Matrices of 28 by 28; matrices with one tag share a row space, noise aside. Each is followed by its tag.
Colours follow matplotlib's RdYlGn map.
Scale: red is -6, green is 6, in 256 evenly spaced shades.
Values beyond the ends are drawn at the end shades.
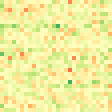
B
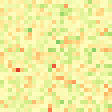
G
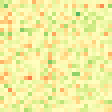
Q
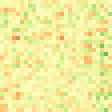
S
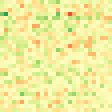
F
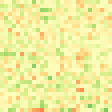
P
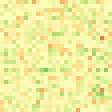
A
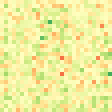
A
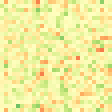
A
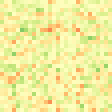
P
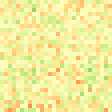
P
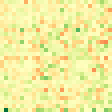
A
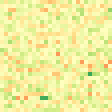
P
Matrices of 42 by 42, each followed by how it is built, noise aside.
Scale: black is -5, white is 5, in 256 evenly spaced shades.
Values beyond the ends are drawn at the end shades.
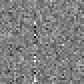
uneven columns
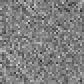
Toeplitz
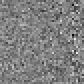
uneven columns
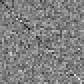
diagonal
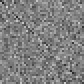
diagonal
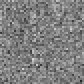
blocks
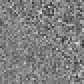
upper triangular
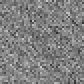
Toeplitz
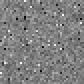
sparse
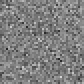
diagonal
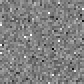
sparse
